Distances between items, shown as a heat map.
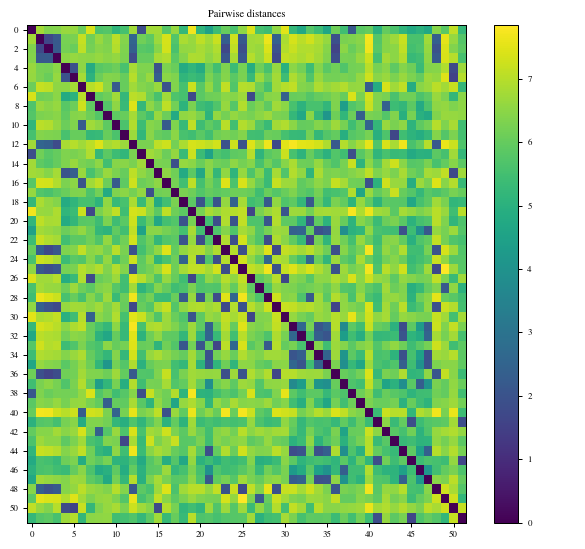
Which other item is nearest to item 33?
22
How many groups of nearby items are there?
14
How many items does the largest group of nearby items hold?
9
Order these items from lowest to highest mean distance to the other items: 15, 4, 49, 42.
4, 15, 42, 49
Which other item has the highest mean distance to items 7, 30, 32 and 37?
12
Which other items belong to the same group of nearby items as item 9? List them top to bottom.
39
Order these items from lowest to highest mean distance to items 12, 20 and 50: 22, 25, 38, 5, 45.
5, 22, 25, 45, 38
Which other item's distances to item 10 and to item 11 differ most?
43
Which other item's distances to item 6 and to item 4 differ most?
50
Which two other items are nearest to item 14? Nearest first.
17, 39
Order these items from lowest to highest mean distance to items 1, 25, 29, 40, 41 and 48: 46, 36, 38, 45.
36, 45, 46, 38
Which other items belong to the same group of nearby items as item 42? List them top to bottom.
8
